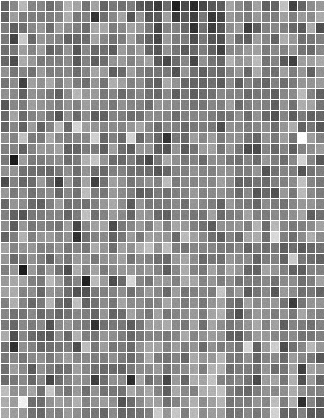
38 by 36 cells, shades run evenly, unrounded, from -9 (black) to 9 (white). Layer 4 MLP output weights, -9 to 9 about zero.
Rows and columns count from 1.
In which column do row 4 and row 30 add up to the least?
2
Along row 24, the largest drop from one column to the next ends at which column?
34
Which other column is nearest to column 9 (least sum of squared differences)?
30
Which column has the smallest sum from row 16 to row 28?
9
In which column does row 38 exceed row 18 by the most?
31
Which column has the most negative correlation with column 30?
8
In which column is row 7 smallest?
20
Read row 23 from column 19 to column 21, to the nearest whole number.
4 0 -1
